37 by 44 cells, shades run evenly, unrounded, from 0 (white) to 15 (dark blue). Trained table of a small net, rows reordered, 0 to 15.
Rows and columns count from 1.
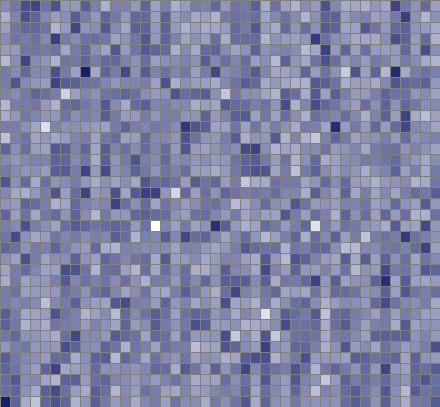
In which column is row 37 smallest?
4
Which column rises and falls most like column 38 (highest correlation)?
13
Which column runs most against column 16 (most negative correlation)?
3
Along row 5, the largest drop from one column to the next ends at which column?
34
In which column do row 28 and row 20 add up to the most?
39
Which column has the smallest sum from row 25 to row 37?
33
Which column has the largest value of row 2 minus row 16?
41
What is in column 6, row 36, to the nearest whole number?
12
